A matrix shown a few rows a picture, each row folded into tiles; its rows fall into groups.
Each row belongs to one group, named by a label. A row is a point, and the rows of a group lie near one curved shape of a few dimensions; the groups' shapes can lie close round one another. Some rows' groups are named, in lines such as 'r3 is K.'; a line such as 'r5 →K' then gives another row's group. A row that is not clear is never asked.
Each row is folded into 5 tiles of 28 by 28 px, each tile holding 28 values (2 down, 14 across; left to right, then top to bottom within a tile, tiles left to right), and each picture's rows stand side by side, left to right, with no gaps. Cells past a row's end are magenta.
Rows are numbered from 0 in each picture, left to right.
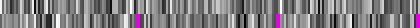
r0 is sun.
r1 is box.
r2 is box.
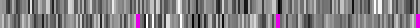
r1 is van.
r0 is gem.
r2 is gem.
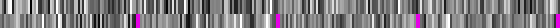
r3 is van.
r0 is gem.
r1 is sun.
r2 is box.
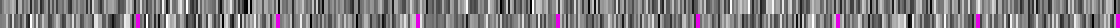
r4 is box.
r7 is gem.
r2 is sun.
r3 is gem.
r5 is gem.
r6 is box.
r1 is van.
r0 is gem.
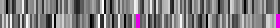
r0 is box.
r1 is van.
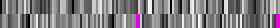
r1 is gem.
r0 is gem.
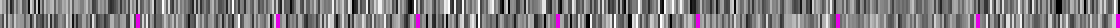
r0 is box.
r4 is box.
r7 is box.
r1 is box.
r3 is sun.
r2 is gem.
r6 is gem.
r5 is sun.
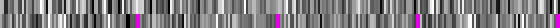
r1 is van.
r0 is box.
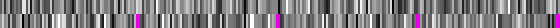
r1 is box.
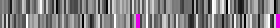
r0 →van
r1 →gem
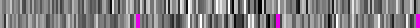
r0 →gem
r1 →box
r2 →box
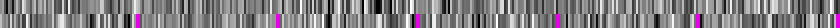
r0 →box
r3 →van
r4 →gem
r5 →box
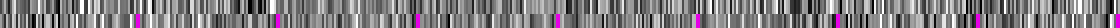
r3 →box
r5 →gem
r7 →gem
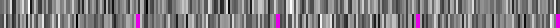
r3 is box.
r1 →gem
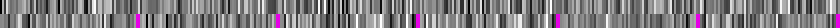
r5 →van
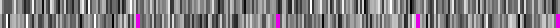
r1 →van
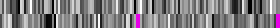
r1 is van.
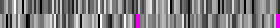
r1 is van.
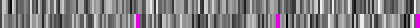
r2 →gem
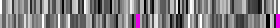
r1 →box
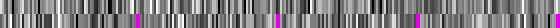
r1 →van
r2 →van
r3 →box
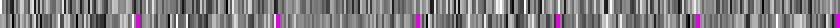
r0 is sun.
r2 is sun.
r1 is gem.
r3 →box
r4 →box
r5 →sun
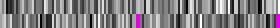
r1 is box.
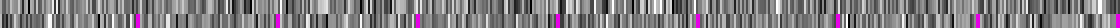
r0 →box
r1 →gem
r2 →gem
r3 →gem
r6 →van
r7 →box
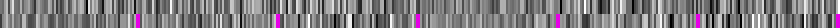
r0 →gem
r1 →gem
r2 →box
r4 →gem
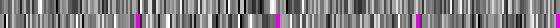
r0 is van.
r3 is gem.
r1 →box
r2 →box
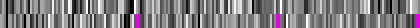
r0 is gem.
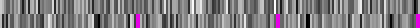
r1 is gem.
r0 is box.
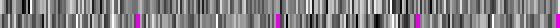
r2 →gem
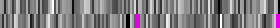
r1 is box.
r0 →box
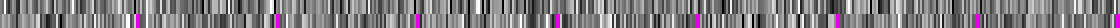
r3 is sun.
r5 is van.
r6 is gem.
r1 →gem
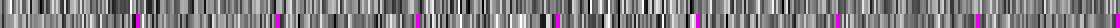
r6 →box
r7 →van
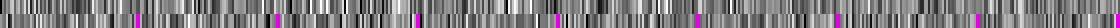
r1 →box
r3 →gem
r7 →box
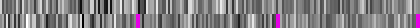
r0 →van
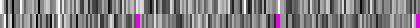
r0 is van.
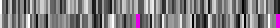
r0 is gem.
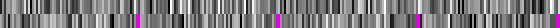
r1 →van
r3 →box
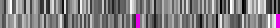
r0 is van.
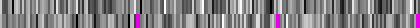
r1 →gem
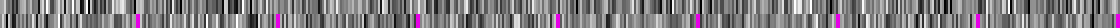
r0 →sun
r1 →gem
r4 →sun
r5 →gem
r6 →van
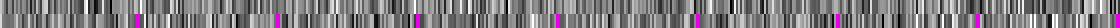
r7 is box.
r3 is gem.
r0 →gem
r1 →box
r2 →gem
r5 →sun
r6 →van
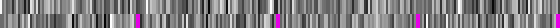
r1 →gem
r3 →van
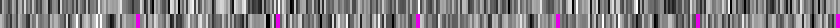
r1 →box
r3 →box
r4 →gem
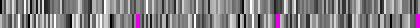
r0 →box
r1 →box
